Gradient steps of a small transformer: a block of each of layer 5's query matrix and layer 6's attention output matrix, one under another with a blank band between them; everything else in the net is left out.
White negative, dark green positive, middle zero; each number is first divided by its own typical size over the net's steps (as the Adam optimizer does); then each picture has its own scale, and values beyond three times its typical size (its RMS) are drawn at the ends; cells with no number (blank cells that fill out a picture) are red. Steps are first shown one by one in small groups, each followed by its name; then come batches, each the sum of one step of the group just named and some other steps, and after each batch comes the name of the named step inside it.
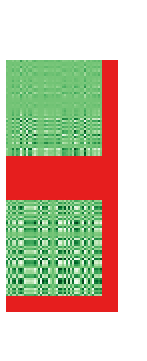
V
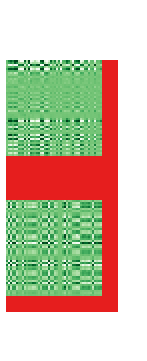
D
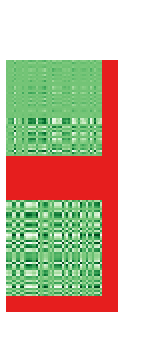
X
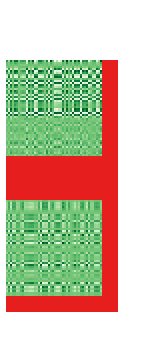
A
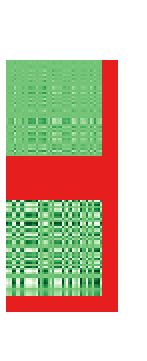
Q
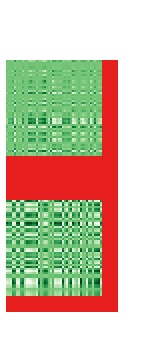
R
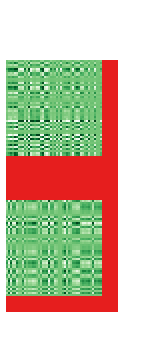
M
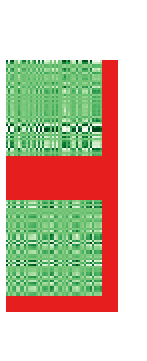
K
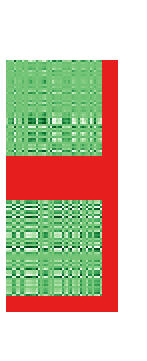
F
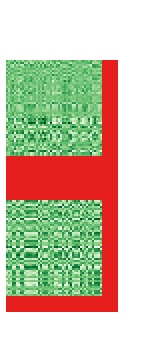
F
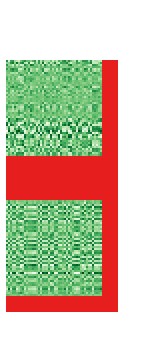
K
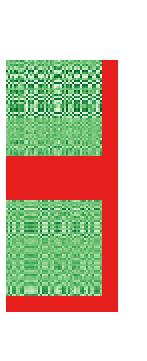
A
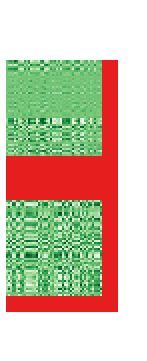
D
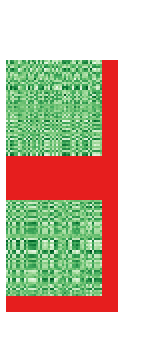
M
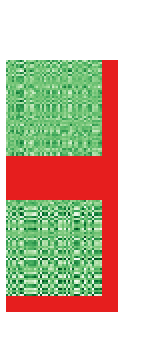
V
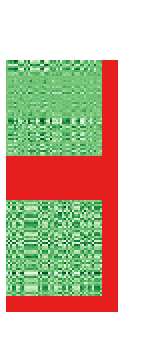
D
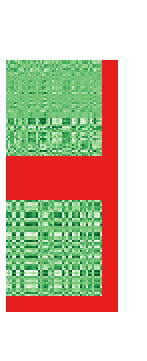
X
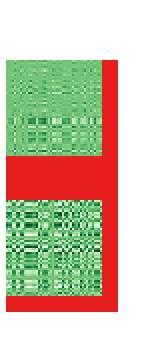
X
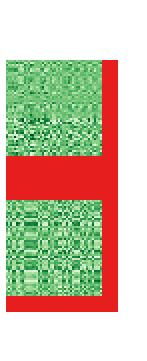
M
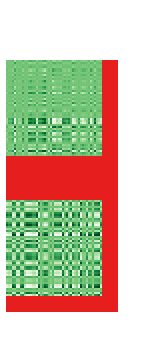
X
